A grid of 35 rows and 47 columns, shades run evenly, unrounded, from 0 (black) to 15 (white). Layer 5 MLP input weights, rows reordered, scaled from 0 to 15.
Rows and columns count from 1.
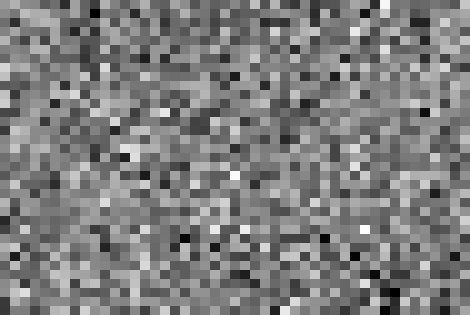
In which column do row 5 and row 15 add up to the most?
47
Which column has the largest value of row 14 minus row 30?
22
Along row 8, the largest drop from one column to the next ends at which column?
12
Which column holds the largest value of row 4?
36
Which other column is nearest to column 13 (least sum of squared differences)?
16
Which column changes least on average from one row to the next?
4
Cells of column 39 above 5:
30
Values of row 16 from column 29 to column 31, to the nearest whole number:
2 4 11
